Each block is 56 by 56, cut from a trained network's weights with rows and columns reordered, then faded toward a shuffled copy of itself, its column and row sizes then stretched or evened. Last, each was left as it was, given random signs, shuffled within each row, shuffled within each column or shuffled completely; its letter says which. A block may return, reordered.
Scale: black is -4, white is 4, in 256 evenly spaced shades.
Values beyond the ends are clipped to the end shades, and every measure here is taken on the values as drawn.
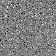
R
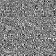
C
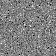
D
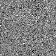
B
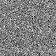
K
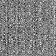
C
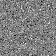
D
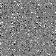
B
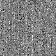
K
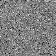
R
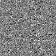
B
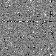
B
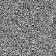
C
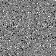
R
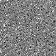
K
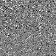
B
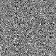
C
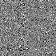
B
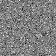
D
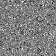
R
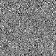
C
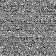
R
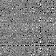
C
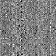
C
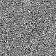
B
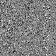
K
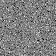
D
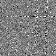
B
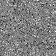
R
